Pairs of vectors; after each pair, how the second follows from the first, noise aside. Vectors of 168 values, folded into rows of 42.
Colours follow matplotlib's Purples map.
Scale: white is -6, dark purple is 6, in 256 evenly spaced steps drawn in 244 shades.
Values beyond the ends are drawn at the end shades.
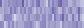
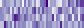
negated, scaled up.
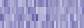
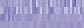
wrapped around, partly zeroed.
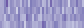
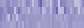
reversed, partly zeroed.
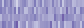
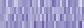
wrapped around.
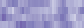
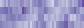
wrapped around.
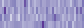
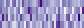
reversed, scaled up.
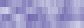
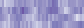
reversed.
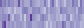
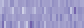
reversed, partly zeroed.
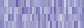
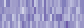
reversed.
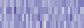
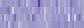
reversed, negated, partly zeroed.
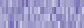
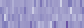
wrapped around, partly zeroed.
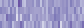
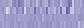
wrapped around, partly zeroed.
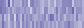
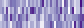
reversed, scaled up.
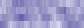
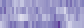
negated.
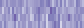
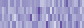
sign-scrambled.
